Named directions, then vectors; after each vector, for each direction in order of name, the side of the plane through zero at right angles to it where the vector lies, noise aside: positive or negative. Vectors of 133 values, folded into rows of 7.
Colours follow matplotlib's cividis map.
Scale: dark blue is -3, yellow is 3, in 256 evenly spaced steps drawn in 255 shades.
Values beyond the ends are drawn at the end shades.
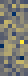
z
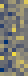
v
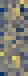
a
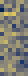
positive, negative, negative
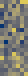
positive, positive, negative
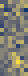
positive, positive, positive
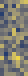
positive, positive, negative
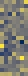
negative, positive, negative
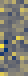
negative, positive, negative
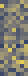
positive, positive, positive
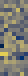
positive, negative, positive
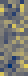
negative, positive, positive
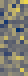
positive, positive, negative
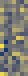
negative, positive, negative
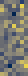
negative, positive, positive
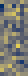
positive, negative, negative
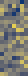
negative, positive, positive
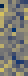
negative, negative, negative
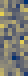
negative, negative, positive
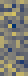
positive, negative, negative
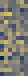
positive, negative, positive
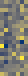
negative, positive, negative
